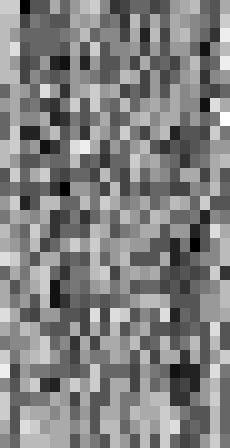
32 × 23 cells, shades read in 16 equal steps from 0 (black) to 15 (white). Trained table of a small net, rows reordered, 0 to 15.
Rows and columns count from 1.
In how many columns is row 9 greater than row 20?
9
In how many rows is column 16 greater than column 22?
9
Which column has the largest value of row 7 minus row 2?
5
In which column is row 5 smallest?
7
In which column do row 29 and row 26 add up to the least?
19
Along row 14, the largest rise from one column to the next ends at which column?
8
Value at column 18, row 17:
9
